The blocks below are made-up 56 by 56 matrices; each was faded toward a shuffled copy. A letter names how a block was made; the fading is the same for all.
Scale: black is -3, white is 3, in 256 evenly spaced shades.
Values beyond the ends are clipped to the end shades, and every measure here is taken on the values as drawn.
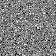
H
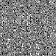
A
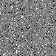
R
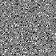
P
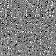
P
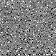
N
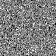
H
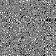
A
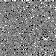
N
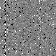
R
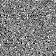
H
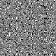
A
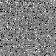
N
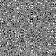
P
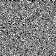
H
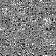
P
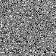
H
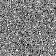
H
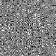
P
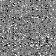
N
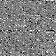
N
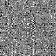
A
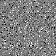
P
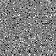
P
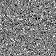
H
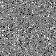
N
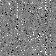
R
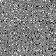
N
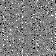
R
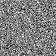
H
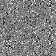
N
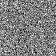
H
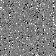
R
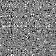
P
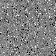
R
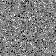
N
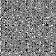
A
